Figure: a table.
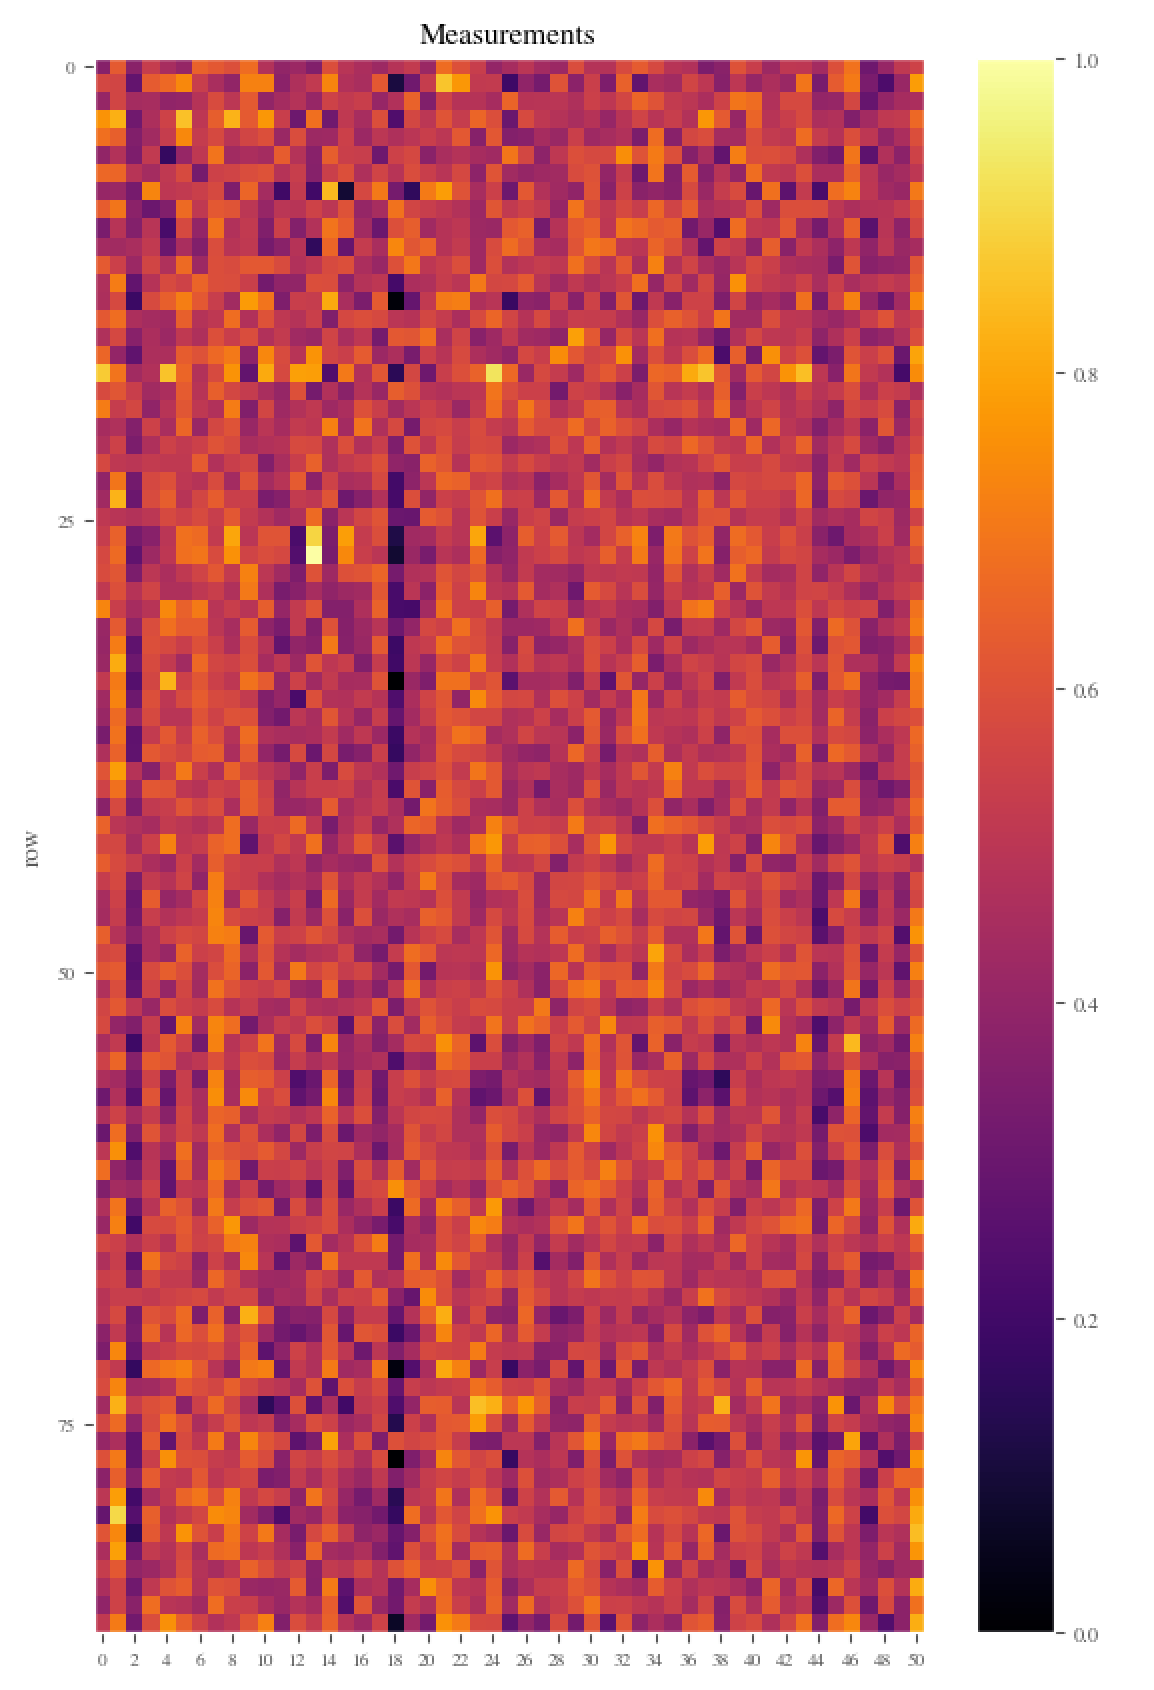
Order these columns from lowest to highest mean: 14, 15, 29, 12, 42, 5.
15, 12, 42, 29, 14, 5
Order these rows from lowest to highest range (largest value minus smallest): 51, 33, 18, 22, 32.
22, 18, 51, 32, 33
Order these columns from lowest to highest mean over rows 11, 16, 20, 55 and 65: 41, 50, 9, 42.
42, 9, 41, 50
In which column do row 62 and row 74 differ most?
18
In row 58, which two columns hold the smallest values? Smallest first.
44, 47
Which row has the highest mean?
17
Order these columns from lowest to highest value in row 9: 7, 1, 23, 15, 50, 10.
10, 23, 1, 50, 15, 7
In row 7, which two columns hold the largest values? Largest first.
14, 21
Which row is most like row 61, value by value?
53
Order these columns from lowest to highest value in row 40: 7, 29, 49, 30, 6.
49, 29, 6, 7, 30
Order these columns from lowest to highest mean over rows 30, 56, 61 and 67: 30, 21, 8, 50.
8, 21, 30, 50
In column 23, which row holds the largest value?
74
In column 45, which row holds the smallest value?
57
